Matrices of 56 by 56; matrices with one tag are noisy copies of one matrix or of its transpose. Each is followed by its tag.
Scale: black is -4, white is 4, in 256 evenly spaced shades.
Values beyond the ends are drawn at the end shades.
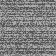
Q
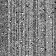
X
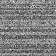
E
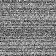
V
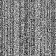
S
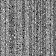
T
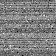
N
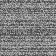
V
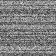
T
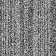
N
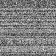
X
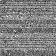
N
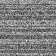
E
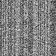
N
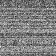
X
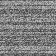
T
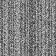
V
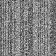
N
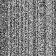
X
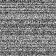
S
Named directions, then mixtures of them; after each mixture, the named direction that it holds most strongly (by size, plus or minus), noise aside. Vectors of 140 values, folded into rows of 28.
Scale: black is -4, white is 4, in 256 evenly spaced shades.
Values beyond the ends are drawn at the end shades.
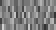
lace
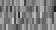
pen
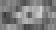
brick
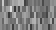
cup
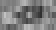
brick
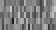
pen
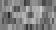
brick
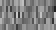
pen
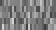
lace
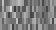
cup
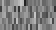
cup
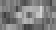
brick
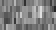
brick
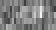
brick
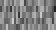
pen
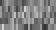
lace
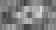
brick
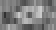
brick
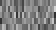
lace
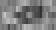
brick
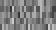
pen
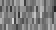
pen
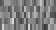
lace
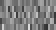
lace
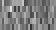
cup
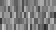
lace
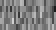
pen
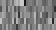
pen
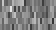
cup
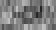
brick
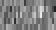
pen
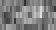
brick
